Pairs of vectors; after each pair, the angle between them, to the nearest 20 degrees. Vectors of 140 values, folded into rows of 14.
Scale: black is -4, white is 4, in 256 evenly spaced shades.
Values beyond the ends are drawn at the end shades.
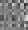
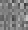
20 degrees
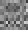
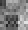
60 degrees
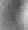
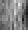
140 degrees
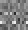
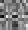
100 degrees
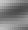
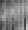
140 degrees
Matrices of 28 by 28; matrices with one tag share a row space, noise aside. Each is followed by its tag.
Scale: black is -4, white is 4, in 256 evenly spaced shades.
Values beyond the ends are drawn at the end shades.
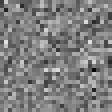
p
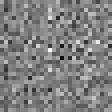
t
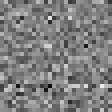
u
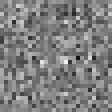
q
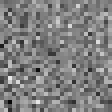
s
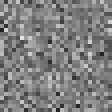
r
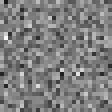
r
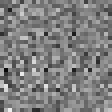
s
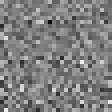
r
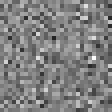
p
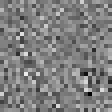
p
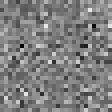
p
